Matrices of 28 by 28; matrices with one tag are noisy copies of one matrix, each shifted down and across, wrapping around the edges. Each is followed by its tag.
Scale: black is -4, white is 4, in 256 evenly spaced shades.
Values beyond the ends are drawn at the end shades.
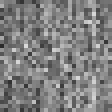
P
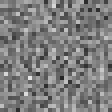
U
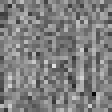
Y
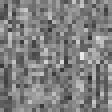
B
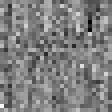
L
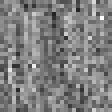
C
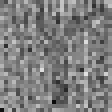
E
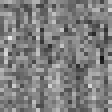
C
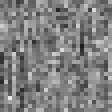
B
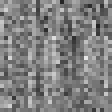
C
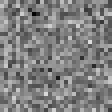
U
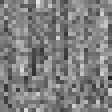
L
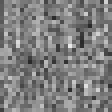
L
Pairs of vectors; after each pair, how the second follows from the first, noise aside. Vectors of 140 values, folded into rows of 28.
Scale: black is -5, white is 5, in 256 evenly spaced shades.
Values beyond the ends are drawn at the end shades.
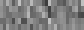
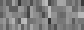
negated.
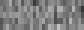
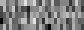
reversed, scaled up.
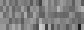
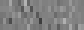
wrapped around, negated, partly zeroed.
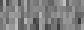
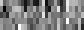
reversed, scaled up.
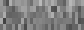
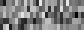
wrapped around, negated, scaled up.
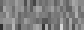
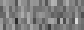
wrapped around.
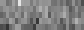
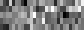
wrapped around, negated, scaled up.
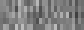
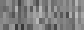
negated.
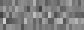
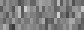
shuffled.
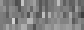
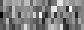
reversed, scaled up.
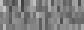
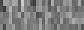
negated.
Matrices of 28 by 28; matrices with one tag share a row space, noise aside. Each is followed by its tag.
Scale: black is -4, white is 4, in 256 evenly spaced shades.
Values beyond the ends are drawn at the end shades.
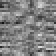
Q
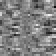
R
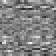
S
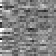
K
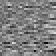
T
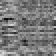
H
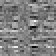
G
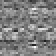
G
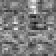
G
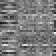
H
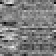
H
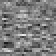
S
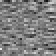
T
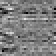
H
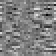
R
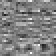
S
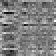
H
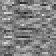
S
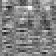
S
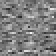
T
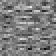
S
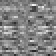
G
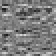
S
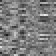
K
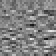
T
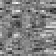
R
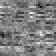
Q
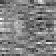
Q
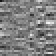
Q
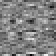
T
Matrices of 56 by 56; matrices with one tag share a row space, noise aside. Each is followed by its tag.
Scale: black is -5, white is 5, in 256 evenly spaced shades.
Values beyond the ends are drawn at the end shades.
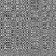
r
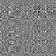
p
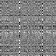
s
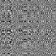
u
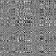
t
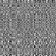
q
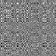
r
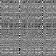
s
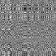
u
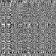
u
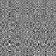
p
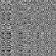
u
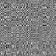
r
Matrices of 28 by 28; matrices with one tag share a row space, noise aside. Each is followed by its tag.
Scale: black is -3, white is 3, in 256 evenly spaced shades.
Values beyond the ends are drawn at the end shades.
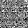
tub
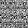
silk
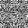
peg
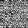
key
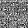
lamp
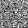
peg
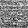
peg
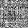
key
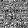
key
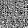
tub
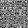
silk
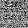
key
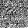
key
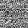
key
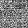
silk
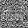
tub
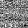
key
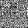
lamp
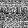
key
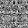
peg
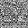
peg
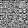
silk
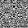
peg
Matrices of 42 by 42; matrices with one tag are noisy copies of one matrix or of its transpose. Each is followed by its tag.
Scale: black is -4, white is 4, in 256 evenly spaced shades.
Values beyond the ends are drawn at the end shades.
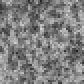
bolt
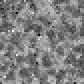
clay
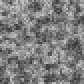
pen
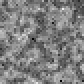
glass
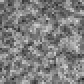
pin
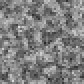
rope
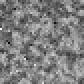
pin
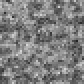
pen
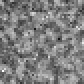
pin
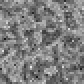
rope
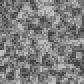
clay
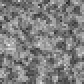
clay
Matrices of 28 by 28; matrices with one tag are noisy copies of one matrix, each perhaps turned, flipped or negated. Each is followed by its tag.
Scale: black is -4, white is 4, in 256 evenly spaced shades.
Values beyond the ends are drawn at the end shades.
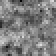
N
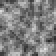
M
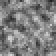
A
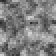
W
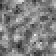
A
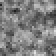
N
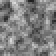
N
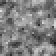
N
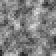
W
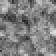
W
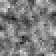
W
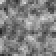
W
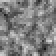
M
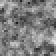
N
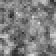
N
